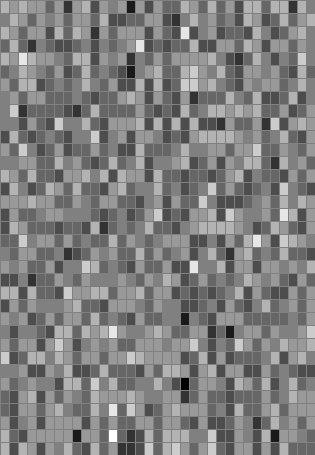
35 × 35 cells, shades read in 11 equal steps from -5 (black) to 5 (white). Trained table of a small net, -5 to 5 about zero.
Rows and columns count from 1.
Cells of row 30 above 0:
13
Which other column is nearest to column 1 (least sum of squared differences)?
4
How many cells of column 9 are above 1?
5
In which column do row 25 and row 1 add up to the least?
15
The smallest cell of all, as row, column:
30, 21
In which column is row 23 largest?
8
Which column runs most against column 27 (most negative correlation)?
34
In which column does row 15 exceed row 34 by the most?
9
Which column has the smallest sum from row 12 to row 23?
31
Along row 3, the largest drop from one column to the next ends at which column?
22
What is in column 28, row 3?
-2
